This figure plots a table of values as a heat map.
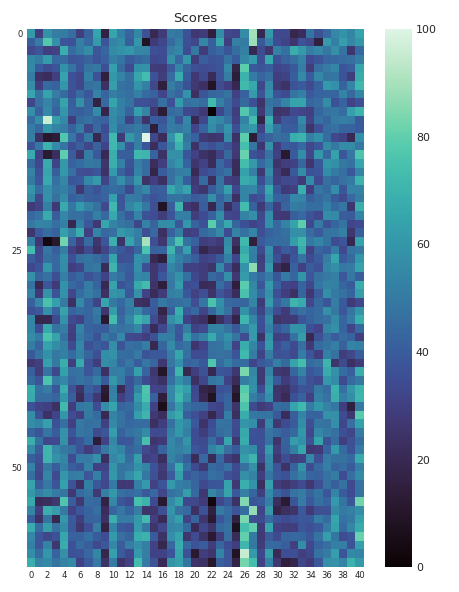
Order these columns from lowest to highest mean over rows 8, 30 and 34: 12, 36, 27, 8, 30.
8, 30, 12, 27, 36
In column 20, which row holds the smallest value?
60
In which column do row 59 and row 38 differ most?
22
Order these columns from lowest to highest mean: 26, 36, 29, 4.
36, 29, 4, 26
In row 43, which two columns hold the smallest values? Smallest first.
16, 39
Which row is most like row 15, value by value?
30
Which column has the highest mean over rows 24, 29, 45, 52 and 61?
26
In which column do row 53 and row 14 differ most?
2
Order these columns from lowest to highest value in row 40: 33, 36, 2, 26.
33, 26, 36, 2
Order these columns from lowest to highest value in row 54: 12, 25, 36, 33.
25, 12, 36, 33
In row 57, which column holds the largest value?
27
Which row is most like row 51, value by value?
32
